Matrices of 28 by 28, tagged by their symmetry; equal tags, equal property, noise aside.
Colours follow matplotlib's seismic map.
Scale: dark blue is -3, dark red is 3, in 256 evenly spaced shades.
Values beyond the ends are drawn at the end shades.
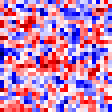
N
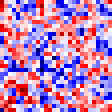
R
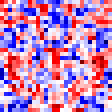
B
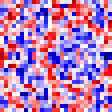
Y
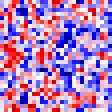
Y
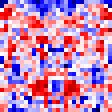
B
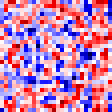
Y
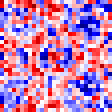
Y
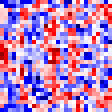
Y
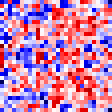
Y
